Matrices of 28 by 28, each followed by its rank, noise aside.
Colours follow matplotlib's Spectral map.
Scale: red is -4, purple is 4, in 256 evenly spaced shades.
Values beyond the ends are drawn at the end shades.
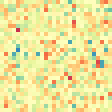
seven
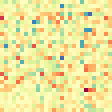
seven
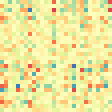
four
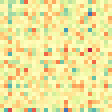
four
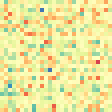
six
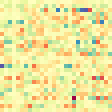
five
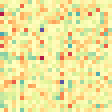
five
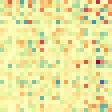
five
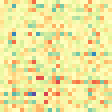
four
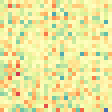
six
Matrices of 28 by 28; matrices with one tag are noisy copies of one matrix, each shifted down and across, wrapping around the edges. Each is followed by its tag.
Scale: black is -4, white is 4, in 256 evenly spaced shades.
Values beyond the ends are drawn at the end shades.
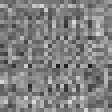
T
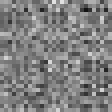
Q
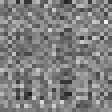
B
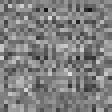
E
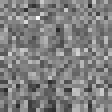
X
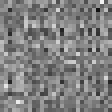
T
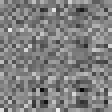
B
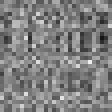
X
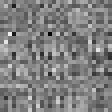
T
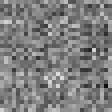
Q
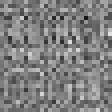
T
